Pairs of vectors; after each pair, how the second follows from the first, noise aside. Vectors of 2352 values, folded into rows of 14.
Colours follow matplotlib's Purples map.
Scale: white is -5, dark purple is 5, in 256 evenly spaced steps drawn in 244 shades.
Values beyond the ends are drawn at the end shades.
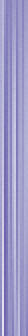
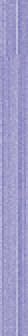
wrapped around, shrunk.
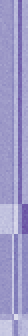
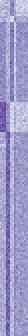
reversed.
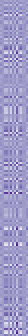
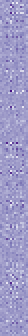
reversed, partly zeroed.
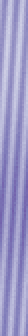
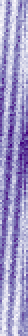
wrapped around, scaled up.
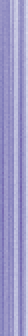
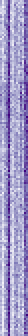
wrapped around, negated, scaled up.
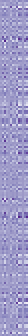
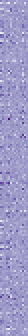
reversed, partly zeroed.
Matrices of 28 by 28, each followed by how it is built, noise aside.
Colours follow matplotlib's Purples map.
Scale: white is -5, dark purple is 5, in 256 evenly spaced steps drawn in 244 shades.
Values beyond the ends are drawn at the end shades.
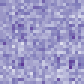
blocks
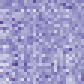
blocks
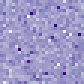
sparse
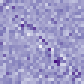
banded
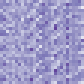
repeating rows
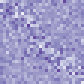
banded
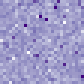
sparse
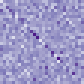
diagonal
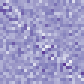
banded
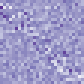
banded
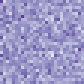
repeating rows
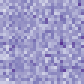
repeating rows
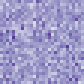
blocks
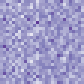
repeating rows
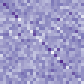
diagonal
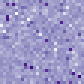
sparse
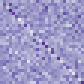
diagonal
